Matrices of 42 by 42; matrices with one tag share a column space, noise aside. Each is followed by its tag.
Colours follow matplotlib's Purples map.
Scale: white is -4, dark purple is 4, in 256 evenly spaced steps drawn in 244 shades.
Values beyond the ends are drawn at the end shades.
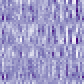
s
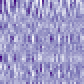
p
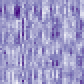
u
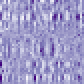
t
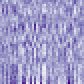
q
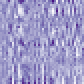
q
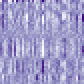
t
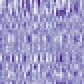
p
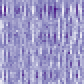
u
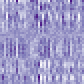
t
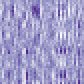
u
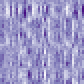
u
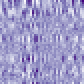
p
